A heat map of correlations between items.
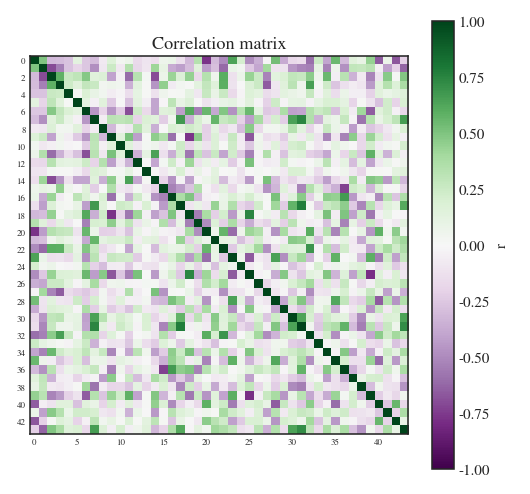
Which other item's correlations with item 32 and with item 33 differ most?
0
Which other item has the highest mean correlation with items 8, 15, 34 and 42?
25
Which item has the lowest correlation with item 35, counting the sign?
40
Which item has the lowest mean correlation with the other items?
1
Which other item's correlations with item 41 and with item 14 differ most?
2
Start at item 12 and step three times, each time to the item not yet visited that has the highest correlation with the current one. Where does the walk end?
6
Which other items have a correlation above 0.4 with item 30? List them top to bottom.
7, 17, 21, 31, 43
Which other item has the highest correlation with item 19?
9
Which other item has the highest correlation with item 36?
16
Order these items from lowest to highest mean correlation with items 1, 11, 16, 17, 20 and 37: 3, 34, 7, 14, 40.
3, 34, 40, 7, 14
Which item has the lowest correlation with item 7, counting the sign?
38
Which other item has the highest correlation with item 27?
14
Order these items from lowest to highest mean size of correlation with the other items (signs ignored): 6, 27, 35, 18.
27, 35, 18, 6
